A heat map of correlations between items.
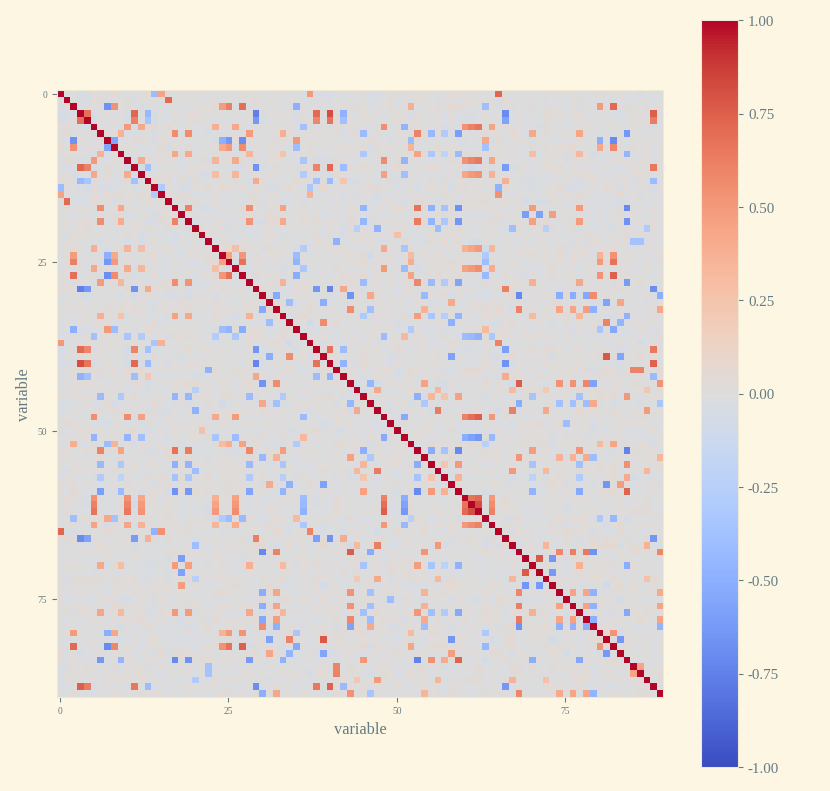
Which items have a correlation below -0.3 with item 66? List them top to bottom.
3, 4, 11, 38, 40, 88
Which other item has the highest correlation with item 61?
62
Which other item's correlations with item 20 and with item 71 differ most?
69
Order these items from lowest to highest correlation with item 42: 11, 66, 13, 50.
11, 50, 13, 66
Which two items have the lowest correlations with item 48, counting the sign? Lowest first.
51, 36
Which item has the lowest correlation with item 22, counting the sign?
41
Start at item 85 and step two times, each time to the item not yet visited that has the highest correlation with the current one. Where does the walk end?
86
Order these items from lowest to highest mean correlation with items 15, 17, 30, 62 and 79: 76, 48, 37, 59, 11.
76, 59, 11, 37, 48
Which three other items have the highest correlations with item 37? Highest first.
65, 0, 15
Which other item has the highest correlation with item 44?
47
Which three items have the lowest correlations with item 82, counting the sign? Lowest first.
7, 35, 63
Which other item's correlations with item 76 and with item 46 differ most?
68
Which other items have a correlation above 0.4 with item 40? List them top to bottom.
3, 4, 11, 38, 88
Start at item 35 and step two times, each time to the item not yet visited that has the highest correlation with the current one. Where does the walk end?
63
